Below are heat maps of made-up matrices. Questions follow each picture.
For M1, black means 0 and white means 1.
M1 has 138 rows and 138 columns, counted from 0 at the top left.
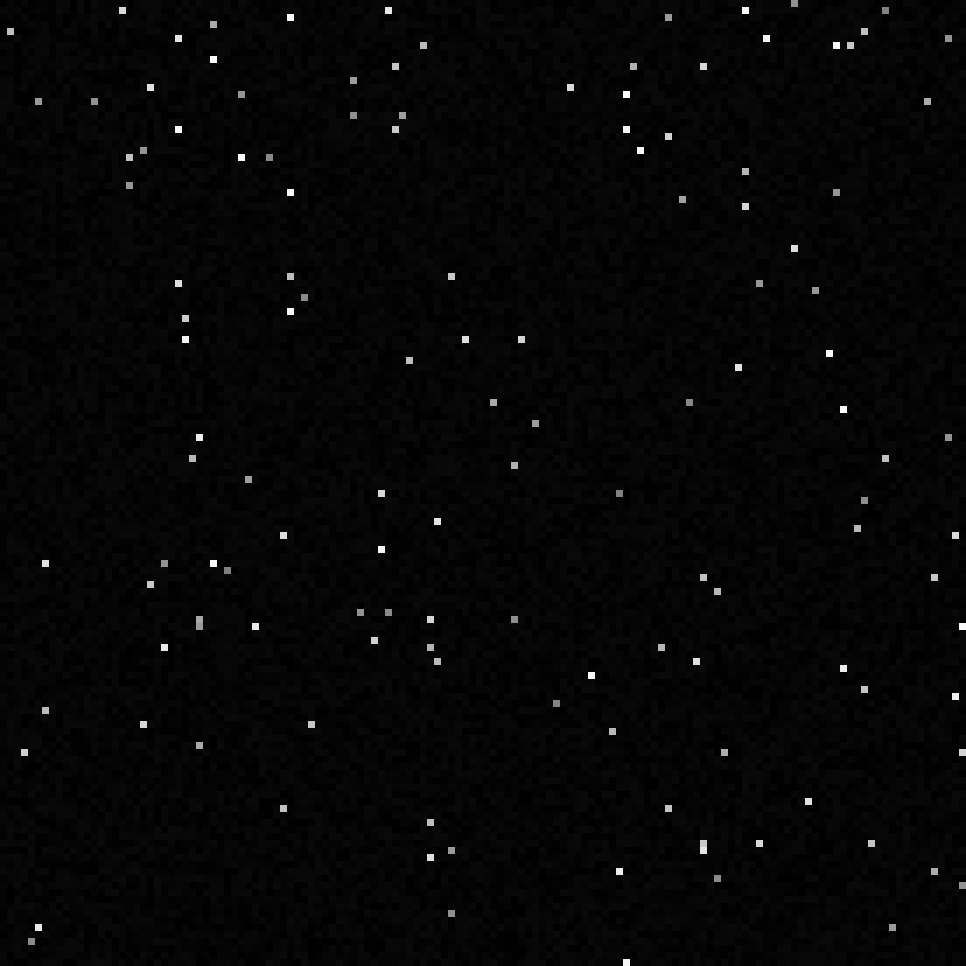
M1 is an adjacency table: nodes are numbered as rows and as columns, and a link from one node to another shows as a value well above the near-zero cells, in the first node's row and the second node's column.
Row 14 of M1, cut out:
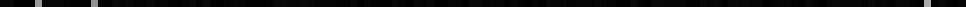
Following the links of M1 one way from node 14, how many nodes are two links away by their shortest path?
6
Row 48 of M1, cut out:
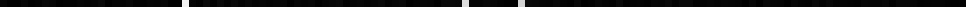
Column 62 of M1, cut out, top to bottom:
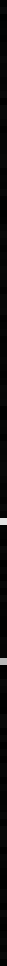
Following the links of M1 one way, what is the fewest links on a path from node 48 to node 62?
2
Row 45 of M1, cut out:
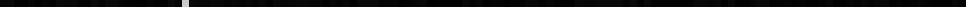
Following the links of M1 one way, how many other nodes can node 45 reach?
9
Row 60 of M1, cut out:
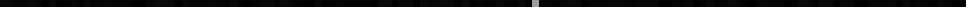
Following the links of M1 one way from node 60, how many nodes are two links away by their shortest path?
2
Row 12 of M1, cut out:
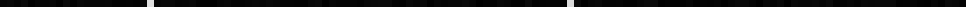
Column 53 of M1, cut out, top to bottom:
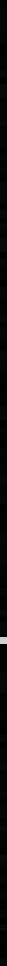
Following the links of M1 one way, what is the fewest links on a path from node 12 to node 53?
3
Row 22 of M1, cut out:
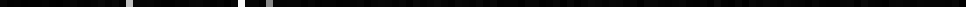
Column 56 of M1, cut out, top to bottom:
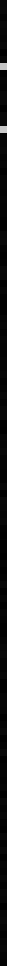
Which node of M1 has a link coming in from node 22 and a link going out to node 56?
node 18
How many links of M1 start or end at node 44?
2
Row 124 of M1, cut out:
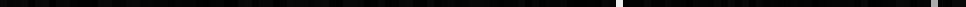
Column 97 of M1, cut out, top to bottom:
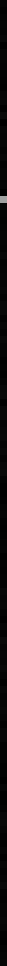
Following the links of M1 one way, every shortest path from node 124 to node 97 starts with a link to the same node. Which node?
node 88
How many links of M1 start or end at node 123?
3
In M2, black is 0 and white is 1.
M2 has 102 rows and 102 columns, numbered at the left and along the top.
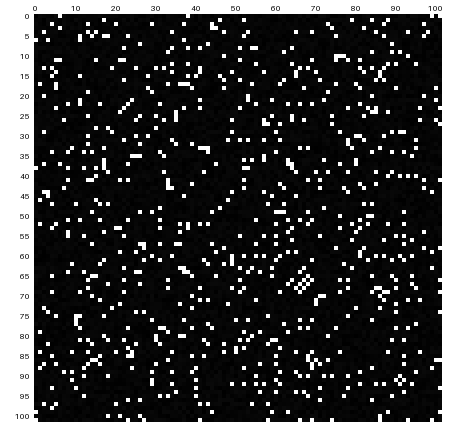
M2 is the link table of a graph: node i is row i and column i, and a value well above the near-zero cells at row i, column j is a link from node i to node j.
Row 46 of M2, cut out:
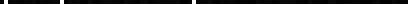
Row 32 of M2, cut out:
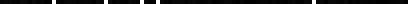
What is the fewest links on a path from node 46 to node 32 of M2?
4
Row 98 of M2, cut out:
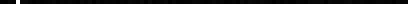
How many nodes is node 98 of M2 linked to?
1
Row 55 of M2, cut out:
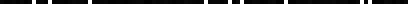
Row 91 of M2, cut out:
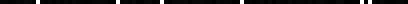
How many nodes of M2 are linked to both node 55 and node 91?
3
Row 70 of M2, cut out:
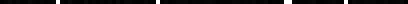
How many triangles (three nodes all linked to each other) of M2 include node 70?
1
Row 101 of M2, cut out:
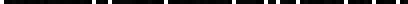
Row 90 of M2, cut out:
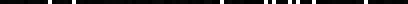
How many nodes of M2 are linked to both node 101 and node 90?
2
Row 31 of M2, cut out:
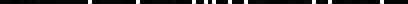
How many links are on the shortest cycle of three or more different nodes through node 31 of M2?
4
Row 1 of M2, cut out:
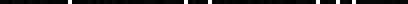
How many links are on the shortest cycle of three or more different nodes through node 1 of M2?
3
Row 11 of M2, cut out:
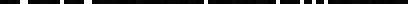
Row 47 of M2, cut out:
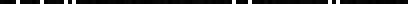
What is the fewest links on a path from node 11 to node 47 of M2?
3
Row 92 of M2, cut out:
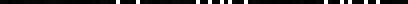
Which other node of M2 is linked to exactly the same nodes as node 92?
node 60
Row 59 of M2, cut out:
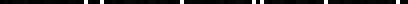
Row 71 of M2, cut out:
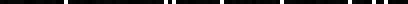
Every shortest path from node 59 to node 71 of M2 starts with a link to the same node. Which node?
node 21
